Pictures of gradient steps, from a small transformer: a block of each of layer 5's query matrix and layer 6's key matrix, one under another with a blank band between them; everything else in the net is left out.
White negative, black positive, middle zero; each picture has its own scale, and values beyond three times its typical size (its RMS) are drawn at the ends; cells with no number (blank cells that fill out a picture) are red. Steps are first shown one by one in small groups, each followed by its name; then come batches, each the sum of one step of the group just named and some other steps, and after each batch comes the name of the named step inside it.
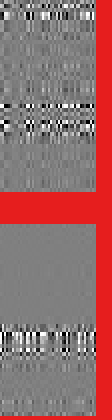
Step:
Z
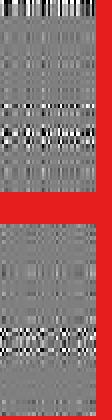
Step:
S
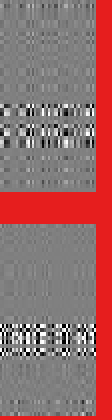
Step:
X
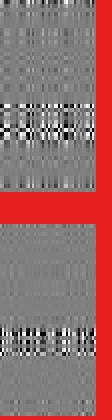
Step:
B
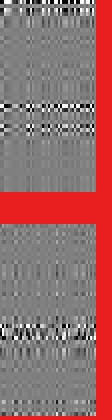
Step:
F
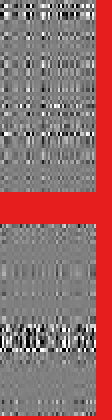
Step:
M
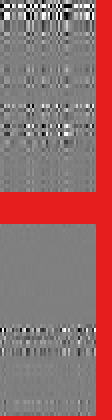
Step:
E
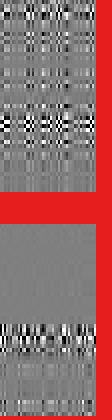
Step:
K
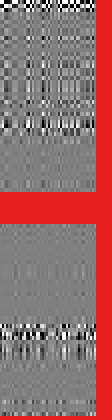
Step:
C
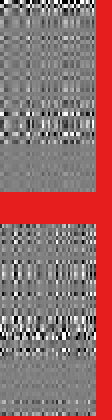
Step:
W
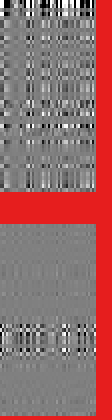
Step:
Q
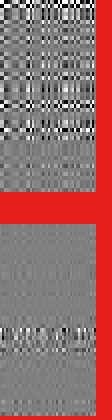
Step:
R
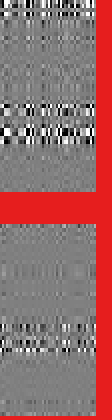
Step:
M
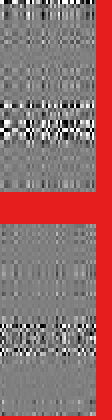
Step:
B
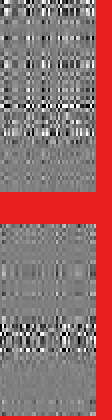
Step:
M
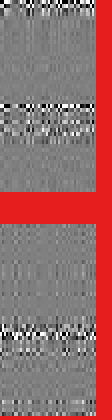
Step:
Z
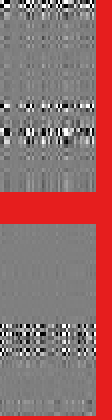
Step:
E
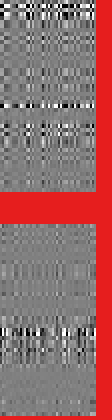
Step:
E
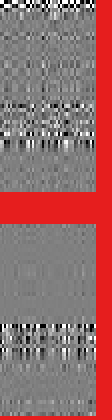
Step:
C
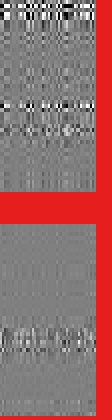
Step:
E
